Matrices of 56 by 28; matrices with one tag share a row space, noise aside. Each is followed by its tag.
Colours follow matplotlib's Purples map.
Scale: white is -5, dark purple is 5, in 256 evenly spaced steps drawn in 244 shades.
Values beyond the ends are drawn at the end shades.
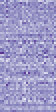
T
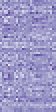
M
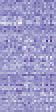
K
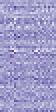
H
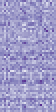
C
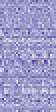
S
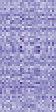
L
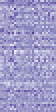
H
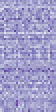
S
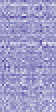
C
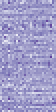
M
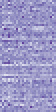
M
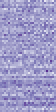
K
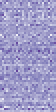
S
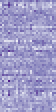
M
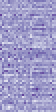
M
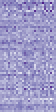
K
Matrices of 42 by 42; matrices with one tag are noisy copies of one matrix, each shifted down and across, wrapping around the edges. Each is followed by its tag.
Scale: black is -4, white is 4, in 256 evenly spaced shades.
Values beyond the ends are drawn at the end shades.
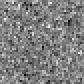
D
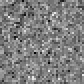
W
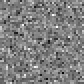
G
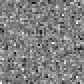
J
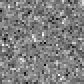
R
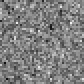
D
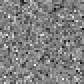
G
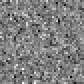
J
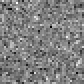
R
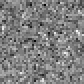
R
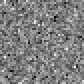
D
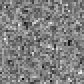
D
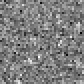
R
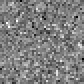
R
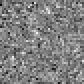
R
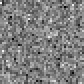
J
